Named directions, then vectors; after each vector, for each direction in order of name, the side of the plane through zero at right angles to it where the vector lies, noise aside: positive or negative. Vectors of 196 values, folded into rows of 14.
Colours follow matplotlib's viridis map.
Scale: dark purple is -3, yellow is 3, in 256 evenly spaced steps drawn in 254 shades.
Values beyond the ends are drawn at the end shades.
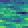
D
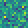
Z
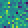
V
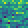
negative, negative, negative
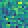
negative, negative, negative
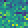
positive, positive, negative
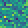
positive, negative, positive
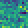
positive, negative, negative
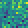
negative, negative, negative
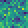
positive, negative, negative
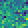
positive, positive, negative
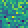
negative, negative, negative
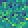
positive, positive, negative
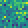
negative, negative, positive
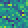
positive, negative, positive
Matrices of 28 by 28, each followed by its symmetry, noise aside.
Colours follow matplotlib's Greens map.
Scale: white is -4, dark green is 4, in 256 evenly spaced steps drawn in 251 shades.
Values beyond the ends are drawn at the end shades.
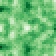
mirrored top to bottom.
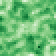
same after a half turn.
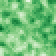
antisymmetric.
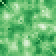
symmetric.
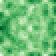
mirrored top to bottom.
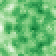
mirrored top to bottom.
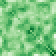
symmetric.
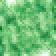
same after a half turn.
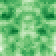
mirrored left to right.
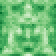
mirrored left to right.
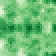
mirrored top to bottom.
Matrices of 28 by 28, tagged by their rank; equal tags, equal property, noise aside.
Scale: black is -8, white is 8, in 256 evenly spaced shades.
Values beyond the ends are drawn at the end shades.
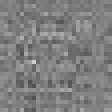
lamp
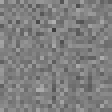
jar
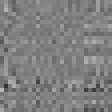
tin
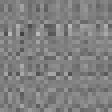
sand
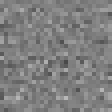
jar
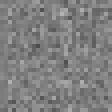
jar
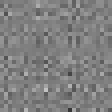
tin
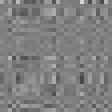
sand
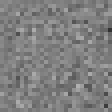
jar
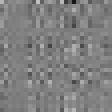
sand
